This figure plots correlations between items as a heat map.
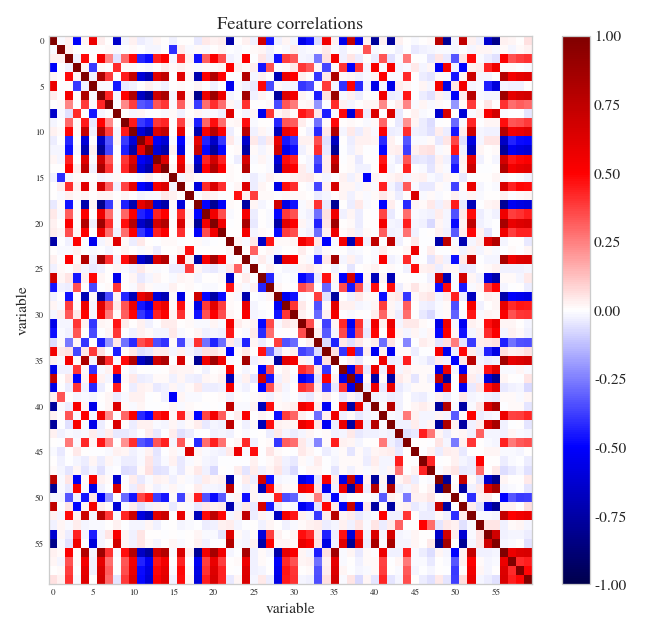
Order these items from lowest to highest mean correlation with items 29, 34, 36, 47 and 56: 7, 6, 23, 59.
23, 7, 59, 6
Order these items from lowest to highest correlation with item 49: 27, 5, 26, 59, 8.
26, 5, 59, 27, 8
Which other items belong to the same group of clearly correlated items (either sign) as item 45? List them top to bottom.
17, 23, 25
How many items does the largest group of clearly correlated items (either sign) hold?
29
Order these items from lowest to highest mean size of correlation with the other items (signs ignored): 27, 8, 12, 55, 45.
45, 27, 8, 55, 12
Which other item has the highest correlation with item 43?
46
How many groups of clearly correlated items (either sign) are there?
5
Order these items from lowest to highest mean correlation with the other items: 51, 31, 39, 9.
51, 39, 31, 9
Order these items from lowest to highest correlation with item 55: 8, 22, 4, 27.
4, 27, 8, 22
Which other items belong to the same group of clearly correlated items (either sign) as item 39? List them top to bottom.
1, 15
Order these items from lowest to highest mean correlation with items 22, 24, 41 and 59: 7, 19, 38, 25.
25, 38, 7, 19
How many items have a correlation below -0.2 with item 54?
7
